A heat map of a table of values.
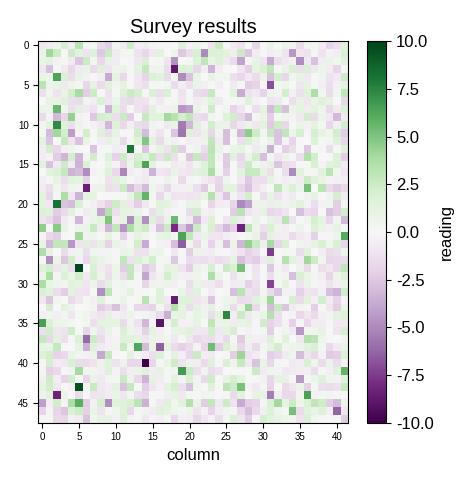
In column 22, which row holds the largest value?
2
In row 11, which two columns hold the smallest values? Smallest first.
19, 4
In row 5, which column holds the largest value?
0
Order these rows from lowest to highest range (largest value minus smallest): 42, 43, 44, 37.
42, 37, 43, 44
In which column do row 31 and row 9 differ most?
8
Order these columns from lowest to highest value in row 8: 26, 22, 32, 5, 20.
20, 26, 22, 5, 32
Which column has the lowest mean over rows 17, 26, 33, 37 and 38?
6
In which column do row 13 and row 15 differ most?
14
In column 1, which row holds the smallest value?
27
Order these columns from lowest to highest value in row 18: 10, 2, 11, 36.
10, 2, 11, 36
